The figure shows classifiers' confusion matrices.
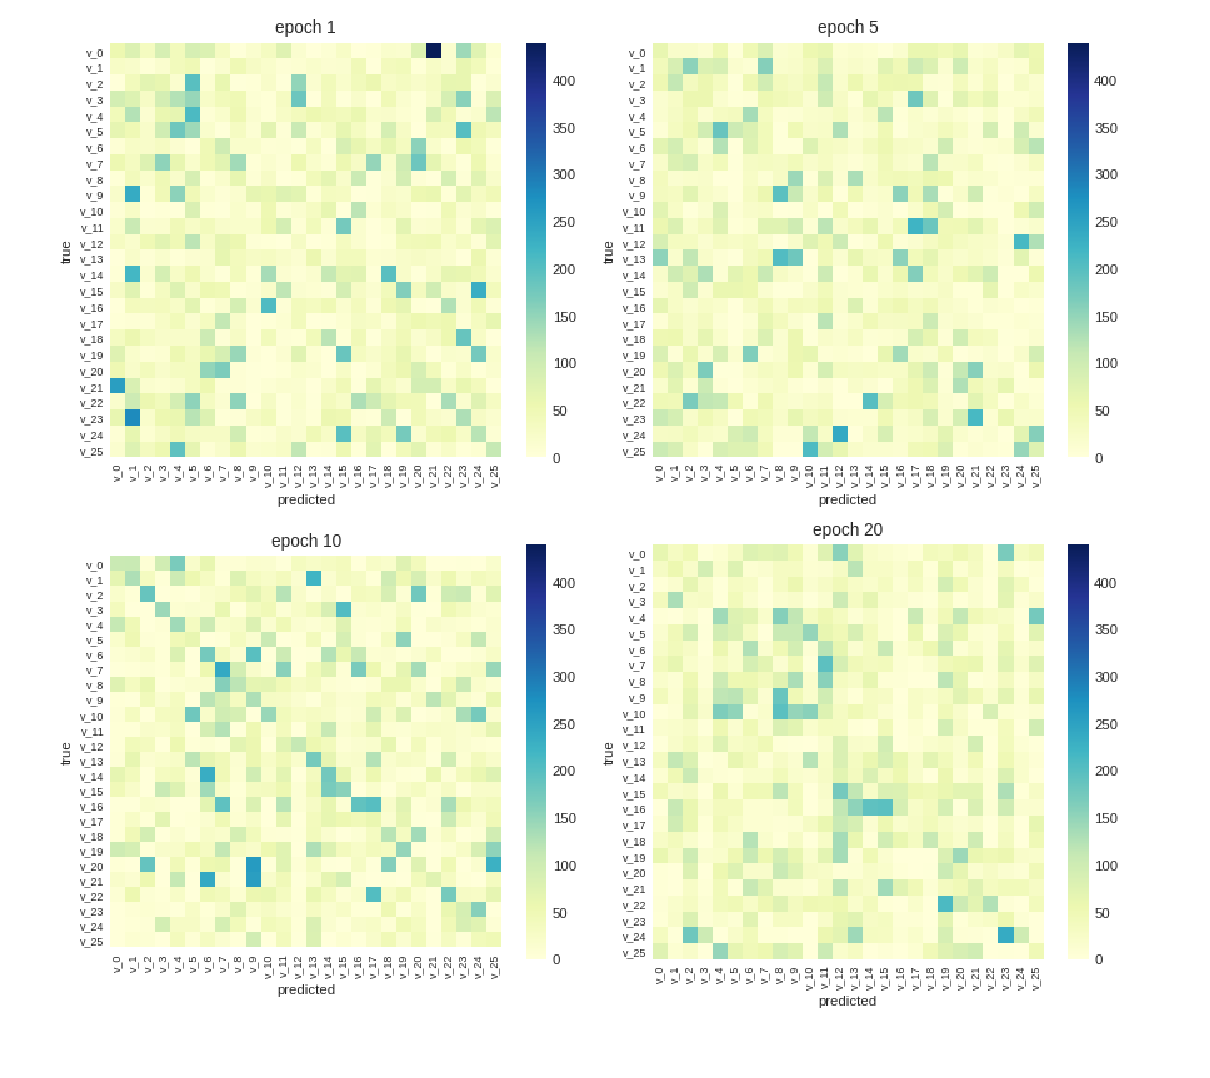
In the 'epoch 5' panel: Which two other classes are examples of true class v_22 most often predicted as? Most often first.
v_14, v_2
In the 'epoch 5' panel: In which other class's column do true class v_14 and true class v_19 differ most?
v_17
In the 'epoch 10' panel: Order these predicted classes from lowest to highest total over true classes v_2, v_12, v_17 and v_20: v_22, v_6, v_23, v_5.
v_5, v_6, v_23, v_22
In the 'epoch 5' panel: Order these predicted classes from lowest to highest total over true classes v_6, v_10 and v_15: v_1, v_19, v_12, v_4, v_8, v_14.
v_8, v_14, v_12, v_1, v_19, v_4
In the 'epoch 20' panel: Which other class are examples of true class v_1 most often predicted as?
v_13
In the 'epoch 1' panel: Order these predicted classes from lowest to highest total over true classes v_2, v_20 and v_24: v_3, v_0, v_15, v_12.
v_0, v_3, v_12, v_15
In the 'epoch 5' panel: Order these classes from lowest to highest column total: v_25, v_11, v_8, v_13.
v_13, v_8, v_25, v_11
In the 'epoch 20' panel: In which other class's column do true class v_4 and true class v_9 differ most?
v_25
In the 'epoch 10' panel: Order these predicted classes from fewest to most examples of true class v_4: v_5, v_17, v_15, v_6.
v_17, v_5, v_15, v_6
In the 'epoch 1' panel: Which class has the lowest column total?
v_9
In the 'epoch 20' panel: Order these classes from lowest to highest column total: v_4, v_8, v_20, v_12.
v_20, v_4, v_8, v_12
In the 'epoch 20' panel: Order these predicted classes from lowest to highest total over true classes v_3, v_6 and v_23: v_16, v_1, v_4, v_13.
v_16, v_4, v_13, v_1
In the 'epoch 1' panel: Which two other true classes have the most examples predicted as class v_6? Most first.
v_20, v_18
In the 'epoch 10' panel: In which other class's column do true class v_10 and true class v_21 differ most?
v_9
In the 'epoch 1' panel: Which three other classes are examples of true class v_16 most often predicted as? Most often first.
v_10, v_22, v_8
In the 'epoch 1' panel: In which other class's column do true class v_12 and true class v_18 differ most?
v_23
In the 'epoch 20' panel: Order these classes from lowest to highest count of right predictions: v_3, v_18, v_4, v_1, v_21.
v_3, v_1, v_21, v_18, v_4
